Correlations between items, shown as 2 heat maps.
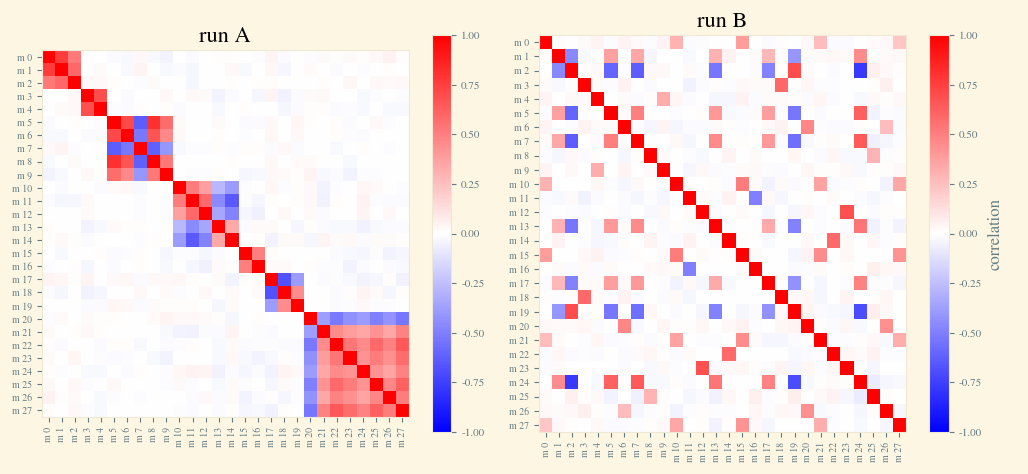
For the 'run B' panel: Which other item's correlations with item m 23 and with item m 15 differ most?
m 12
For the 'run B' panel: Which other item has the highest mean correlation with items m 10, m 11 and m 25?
m 15
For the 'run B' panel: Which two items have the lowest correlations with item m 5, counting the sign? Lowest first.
m 2, m 19
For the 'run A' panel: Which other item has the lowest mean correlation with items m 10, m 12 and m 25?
m 14
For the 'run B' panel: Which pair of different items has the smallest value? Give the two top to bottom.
m 2, m 24
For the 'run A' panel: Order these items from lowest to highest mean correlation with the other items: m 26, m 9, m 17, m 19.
m 17, m 19, m 9, m 26
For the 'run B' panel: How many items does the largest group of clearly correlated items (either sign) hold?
8
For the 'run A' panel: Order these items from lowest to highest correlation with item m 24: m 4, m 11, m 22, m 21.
m 4, m 11, m 21, m 22
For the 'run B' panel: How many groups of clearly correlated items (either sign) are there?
9
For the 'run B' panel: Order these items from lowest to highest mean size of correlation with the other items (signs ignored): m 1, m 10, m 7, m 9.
m 9, m 10, m 1, m 7
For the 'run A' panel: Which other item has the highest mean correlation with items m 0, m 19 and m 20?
m 1
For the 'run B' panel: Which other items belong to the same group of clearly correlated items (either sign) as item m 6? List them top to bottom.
m 20, m 26
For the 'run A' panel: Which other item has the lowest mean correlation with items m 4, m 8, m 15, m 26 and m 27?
m 20
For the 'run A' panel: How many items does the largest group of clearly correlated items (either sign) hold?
8
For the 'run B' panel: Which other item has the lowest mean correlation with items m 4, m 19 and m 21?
m 24
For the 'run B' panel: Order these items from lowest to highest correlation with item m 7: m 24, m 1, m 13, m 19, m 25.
m 19, m 25, m 1, m 13, m 24
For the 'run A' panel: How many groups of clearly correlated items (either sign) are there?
7
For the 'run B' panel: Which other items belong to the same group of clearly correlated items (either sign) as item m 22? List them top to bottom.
m 14
